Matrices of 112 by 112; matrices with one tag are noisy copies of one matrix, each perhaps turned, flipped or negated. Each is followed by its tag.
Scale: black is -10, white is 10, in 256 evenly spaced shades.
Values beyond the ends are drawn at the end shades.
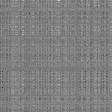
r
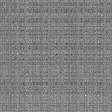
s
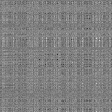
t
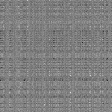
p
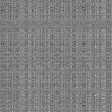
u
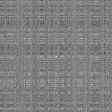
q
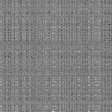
r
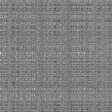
r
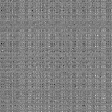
u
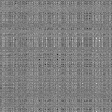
t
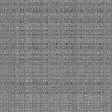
s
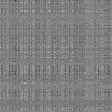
t
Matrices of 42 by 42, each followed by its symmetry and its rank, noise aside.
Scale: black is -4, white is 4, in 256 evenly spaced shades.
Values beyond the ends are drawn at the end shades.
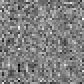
no symmetry, rank seven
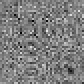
symmetric, rank five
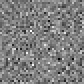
symmetric, rank seven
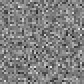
antisymmetric, rank six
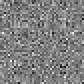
no symmetry, rank five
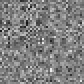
symmetric, rank six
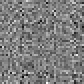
no symmetry, rank seven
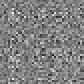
no symmetry, rank six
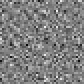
antisymmetric, rank six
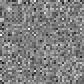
symmetric, rank seven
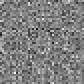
no symmetry, rank five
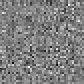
antisymmetric, rank six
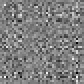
no symmetry, rank five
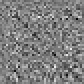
symmetric, rank six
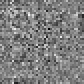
symmetric, rank seven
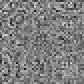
symmetric, rank seven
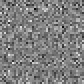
no symmetry, rank seven
